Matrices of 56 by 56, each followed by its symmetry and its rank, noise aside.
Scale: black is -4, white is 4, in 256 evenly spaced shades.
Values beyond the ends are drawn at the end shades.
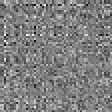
antisymmetric, rank six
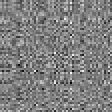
antisymmetric, rank four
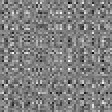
no symmetry, rank three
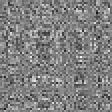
no symmetry, rank six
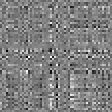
no symmetry, rank three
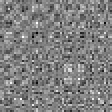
symmetric, rank four
